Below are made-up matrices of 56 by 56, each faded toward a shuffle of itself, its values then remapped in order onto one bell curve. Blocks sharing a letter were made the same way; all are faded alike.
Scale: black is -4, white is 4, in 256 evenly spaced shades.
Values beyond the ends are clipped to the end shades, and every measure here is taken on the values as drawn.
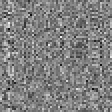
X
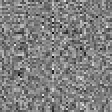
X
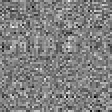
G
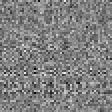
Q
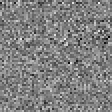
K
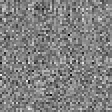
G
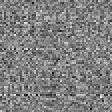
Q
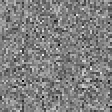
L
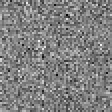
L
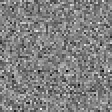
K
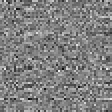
Q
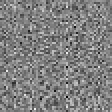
X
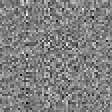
X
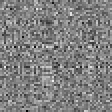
Q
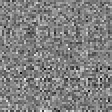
G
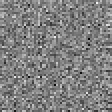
X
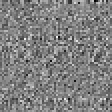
Q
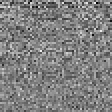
Q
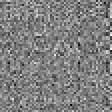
X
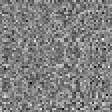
G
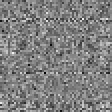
G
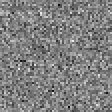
K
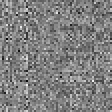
X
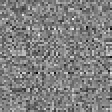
G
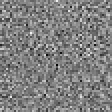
G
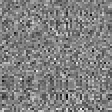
Q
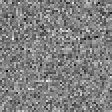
K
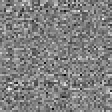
Q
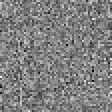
L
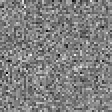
L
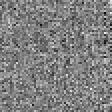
L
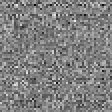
Q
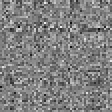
Q
